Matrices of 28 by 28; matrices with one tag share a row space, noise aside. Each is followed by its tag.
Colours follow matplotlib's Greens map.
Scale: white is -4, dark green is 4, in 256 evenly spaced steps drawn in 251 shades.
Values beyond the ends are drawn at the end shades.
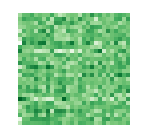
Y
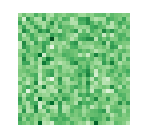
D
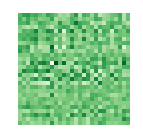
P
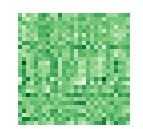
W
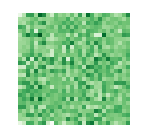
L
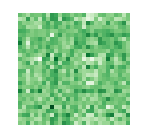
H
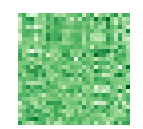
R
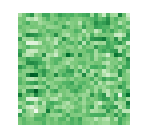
R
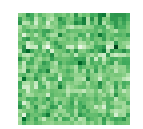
W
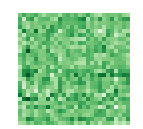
W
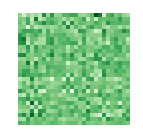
L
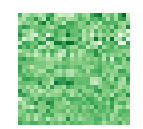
Y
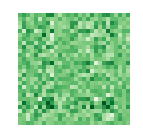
D
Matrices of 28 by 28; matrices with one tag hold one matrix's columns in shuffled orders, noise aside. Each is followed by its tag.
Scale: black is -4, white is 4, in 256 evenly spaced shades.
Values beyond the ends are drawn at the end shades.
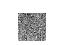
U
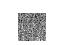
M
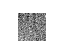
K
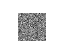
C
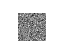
C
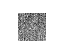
K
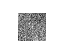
M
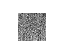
U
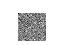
C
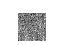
M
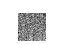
U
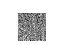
M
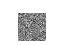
C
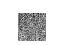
K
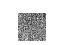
K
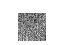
M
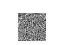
C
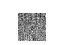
K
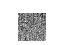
K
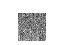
U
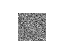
C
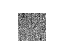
K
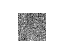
K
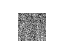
M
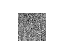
M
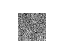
U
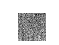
U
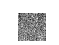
K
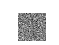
C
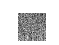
U
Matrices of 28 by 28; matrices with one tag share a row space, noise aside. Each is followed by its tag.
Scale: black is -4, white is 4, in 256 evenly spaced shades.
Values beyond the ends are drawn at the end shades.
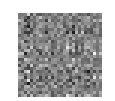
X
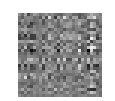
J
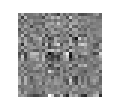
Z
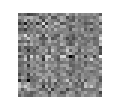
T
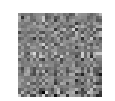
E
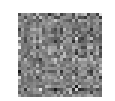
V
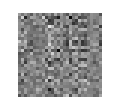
Z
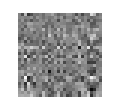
J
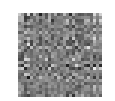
X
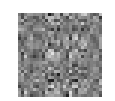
Z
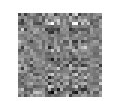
Z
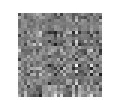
V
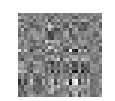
Z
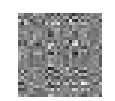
Z
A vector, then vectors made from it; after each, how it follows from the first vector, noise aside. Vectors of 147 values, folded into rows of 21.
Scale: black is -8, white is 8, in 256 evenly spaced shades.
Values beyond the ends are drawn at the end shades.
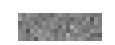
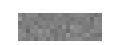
shrunk.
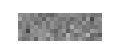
copied.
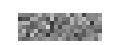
reversed, scaled up.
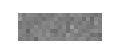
shrunk.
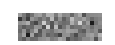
reversed, scaled up.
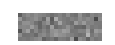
wrapped around.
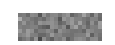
wrapped around.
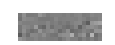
wrapped around, negated, partly zeroed.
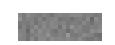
shrunk.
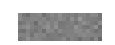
wrapped around, shrunk.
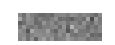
copied.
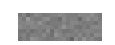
wrapped around, shrunk.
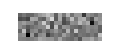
reversed, scaled up.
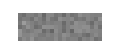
wrapped around, shrunk.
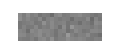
shrunk.
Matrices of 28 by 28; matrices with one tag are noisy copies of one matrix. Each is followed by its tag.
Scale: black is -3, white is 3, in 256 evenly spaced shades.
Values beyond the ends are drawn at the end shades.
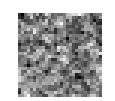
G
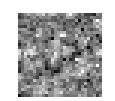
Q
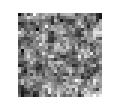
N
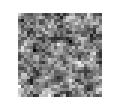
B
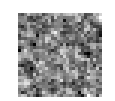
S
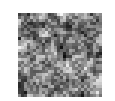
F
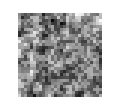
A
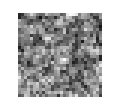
G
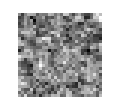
S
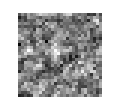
Q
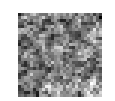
N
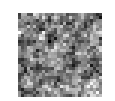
N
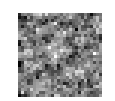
Q
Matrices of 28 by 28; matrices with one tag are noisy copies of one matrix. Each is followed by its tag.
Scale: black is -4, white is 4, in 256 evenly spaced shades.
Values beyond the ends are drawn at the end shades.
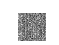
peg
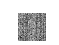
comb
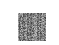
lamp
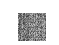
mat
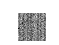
lamp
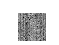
comb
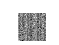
lamp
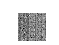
mat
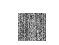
comb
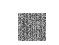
peg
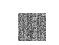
lamp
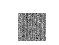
peg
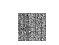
mat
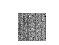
mat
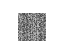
peg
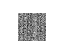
lamp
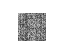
comb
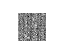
lamp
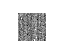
lamp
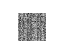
lamp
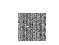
peg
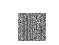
peg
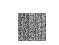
mat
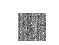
lamp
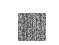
peg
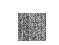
mat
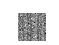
lamp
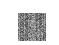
comb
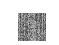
comb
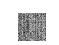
mat
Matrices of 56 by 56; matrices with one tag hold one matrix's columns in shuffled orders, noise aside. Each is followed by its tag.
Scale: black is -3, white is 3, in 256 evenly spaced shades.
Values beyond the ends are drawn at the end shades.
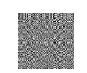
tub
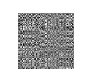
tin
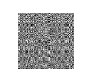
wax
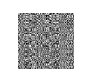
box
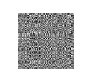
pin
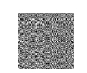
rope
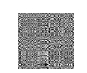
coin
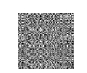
box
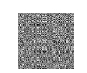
wax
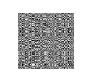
coin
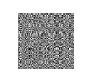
pin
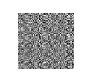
box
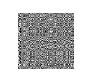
coin
